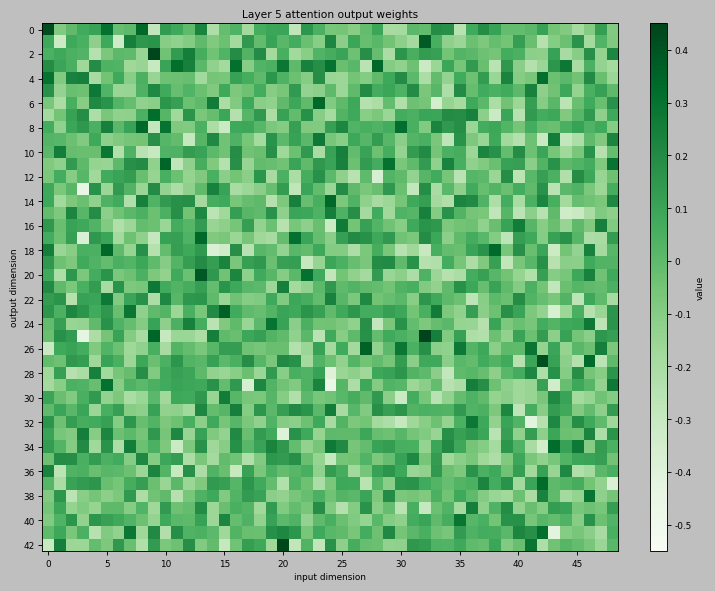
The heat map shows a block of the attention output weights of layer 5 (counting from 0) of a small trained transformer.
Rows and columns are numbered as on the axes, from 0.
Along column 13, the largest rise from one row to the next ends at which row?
15
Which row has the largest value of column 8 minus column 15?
8
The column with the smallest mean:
47
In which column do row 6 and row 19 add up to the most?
14
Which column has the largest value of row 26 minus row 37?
27
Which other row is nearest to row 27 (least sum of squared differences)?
4
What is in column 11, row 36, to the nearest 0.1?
-0.3
